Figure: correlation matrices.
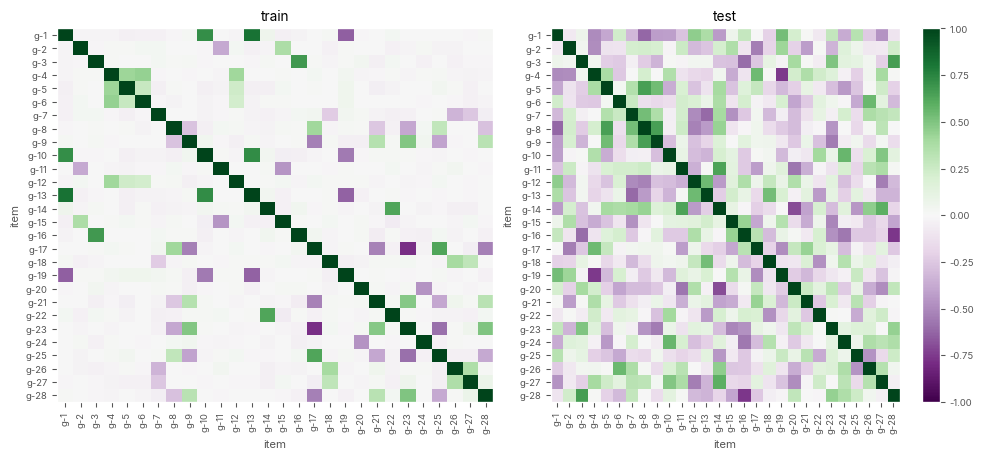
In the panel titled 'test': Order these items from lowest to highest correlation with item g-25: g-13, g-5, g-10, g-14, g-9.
g-14, g-5, g-10, g-9, g-13
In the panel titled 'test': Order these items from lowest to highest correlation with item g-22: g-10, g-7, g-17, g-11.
g-11, g-7, g-17, g-10
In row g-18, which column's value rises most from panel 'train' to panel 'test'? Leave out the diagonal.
g-13
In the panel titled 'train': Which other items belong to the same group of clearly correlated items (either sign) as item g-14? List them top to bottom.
g-22
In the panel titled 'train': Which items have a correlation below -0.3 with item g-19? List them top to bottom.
g-1, g-10, g-13
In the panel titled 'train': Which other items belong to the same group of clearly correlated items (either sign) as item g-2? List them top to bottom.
g-11, g-15
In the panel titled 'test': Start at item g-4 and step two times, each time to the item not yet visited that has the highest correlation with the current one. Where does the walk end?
g-21
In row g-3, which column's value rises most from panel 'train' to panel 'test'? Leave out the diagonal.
g-28
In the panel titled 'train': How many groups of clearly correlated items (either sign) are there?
8
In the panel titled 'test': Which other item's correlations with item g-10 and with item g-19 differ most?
g-4
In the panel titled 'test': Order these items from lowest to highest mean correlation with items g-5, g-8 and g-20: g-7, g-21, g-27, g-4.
g-27, g-21, g-7, g-4
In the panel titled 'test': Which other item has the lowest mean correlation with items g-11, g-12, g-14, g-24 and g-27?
g-20
